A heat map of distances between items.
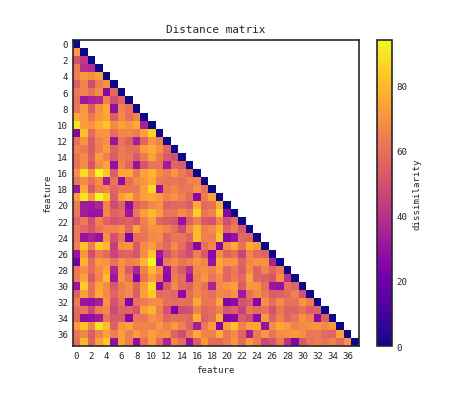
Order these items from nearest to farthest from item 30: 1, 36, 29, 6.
29, 6, 36, 1
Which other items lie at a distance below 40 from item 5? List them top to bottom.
8, 12, 15, 28, 29, 37
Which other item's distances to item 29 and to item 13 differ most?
37
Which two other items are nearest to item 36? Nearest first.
23, 14
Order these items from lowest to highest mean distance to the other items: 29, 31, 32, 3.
32, 29, 31, 3
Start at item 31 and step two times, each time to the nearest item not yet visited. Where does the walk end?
22
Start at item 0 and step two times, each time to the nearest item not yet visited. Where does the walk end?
11
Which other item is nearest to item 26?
18
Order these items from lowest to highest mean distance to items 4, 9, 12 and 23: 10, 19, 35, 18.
10, 18, 35, 19
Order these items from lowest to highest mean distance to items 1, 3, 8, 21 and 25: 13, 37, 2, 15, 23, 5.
2, 5, 15, 37, 13, 23
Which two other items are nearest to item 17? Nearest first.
6, 4
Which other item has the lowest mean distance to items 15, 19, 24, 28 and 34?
5
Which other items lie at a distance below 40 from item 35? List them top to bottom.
16, 19, 25
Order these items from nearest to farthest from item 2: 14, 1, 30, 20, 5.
20, 1, 5, 14, 30
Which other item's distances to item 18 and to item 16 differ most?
19
